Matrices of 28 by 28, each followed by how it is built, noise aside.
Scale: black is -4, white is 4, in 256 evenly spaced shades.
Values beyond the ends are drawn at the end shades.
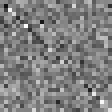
diagonal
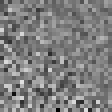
lower triangular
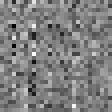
low rank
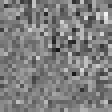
upper triangular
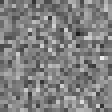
noise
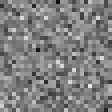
noise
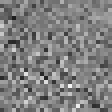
lower triangular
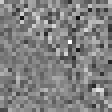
upper triangular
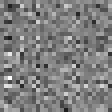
low rank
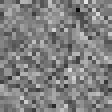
Toeplitz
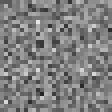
repeating rows
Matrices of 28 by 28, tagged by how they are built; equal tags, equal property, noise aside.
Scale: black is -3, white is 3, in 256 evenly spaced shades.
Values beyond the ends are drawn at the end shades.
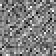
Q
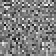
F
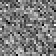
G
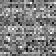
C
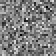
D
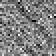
G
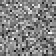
D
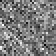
G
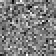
D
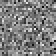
F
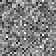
Q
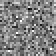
D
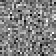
D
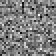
D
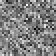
G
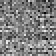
C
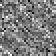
G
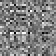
F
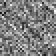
G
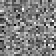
F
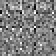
F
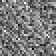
G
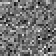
Q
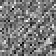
Q
